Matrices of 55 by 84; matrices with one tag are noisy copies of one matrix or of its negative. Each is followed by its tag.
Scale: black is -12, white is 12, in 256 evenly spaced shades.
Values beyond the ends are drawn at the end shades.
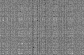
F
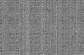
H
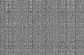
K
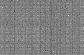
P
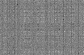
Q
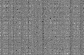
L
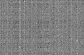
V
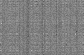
H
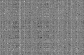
V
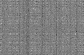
H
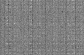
K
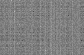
P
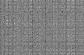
K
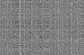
V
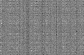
H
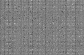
K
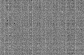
K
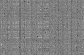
V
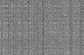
L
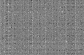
K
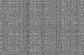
H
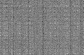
L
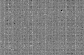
K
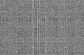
F
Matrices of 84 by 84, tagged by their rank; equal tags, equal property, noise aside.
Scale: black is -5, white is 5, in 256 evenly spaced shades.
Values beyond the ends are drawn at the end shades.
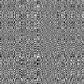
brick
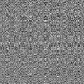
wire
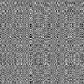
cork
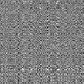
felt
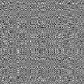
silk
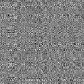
wire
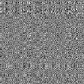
silk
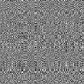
cork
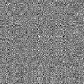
wire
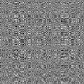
brick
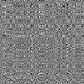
silk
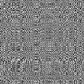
cork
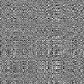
cork
